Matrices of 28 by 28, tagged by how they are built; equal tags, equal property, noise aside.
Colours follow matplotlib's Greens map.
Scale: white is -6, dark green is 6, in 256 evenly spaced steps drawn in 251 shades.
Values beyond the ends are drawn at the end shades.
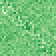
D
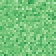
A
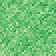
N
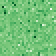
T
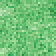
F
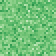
A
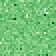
T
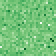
T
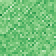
N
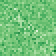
D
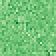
D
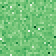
T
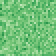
A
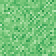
N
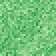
N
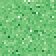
T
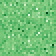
T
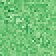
D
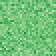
A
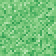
N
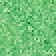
D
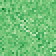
D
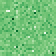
T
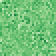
D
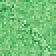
D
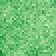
F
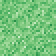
N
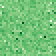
T
